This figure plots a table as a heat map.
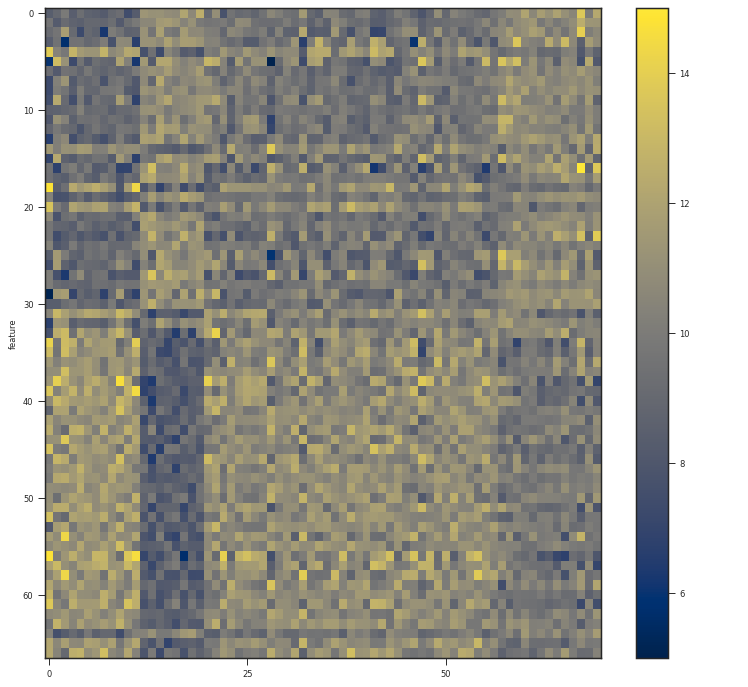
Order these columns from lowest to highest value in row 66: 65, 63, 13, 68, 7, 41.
68, 13, 63, 65, 41, 7
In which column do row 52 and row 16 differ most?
67
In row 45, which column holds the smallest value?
14
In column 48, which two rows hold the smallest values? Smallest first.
23, 16
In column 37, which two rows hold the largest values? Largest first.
56, 61
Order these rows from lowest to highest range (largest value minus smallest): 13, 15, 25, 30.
30, 13, 15, 25
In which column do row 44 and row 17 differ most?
2
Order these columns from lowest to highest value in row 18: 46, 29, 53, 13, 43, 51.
13, 51, 29, 46, 53, 43
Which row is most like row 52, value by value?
20
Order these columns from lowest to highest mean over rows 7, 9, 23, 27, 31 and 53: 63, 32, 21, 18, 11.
11, 32, 18, 63, 21
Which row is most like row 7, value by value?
32
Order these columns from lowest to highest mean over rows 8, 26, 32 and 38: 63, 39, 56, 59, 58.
39, 56, 63, 59, 58
